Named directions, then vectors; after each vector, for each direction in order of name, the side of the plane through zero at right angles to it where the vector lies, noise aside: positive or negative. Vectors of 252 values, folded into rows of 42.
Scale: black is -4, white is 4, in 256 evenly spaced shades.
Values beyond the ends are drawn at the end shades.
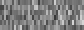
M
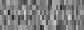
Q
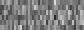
positive, positive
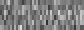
positive, positive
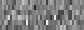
negative, negative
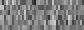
negative, positive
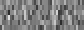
negative, positive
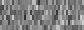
positive, negative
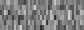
positive, positive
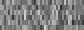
negative, positive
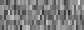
negative, negative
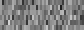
negative, positive
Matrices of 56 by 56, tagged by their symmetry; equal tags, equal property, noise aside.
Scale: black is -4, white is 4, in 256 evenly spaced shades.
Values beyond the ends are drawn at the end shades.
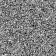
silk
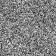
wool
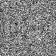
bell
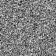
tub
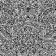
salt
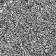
silk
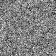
silk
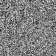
silk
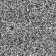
bell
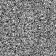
bell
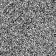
silk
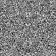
salt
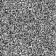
bell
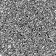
wool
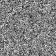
silk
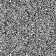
bell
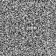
bell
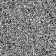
tub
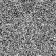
salt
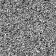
tub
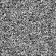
bell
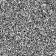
wool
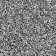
wool
